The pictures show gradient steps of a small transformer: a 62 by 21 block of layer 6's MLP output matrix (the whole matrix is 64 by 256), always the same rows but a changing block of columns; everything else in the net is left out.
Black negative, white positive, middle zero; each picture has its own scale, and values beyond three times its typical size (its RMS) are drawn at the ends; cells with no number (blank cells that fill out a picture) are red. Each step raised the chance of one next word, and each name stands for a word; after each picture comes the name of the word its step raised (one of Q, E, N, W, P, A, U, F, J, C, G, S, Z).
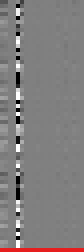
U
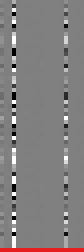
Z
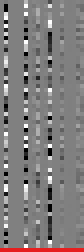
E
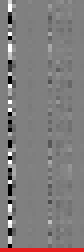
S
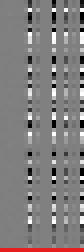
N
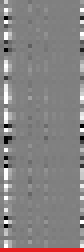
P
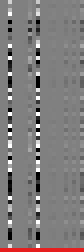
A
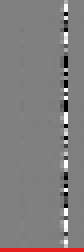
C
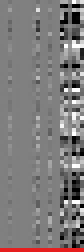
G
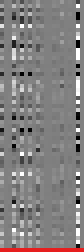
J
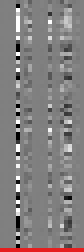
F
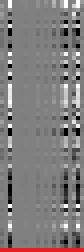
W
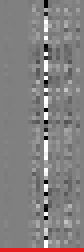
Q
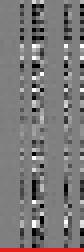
G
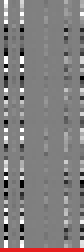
E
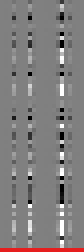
J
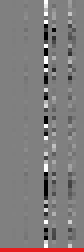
E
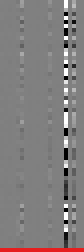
W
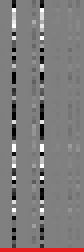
F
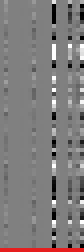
G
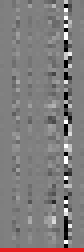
F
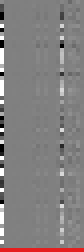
J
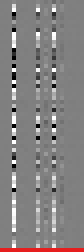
P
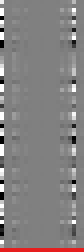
Q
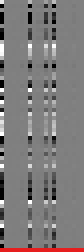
G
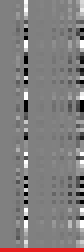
C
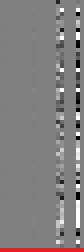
Q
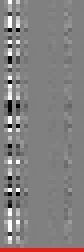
C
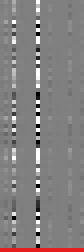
Z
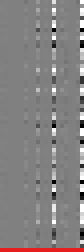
Q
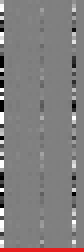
C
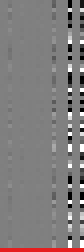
U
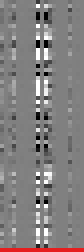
J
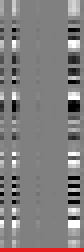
C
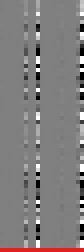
E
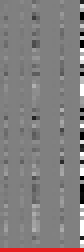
J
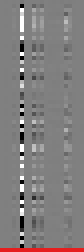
F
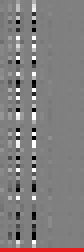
A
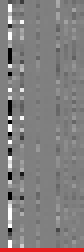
U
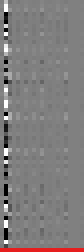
S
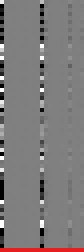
G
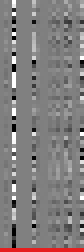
A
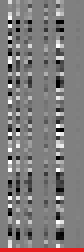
A
